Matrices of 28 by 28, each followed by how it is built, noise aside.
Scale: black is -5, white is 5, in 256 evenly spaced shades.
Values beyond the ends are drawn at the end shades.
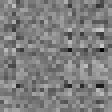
low rank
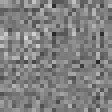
low rank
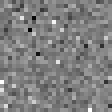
sparse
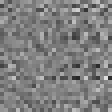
low rank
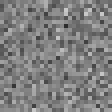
noise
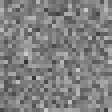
noise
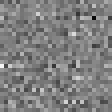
uneven rows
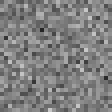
noise
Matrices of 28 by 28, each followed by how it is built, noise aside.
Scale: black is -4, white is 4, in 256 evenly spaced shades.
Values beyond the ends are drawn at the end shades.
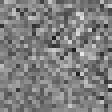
upper triangular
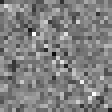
diagonal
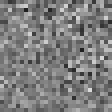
upper triangular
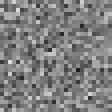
noise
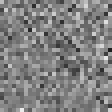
upper triangular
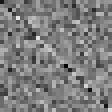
diagonal
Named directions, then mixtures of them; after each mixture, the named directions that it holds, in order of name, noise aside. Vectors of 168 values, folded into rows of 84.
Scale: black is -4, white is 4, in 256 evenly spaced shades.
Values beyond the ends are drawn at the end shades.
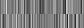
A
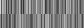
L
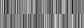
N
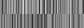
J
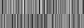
J.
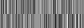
A, N.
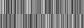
L, N.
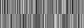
L, N.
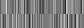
A.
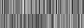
J, N.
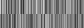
L.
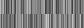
L, N.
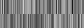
J, N.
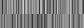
J.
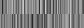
J.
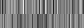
J, L.
